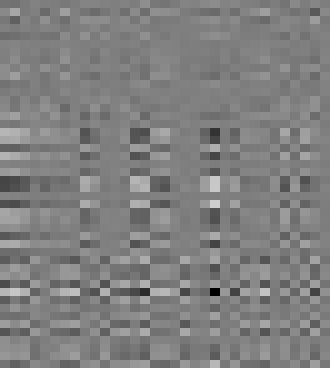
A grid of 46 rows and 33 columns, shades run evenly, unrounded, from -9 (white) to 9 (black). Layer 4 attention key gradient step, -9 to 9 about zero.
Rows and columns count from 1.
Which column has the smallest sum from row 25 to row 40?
2
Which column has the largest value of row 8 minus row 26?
22
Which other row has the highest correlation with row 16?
1
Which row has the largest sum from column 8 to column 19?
37
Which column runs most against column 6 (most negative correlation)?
15
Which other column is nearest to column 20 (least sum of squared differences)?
12
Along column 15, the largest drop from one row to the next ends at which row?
38
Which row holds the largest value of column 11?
36
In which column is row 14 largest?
7
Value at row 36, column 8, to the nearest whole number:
3
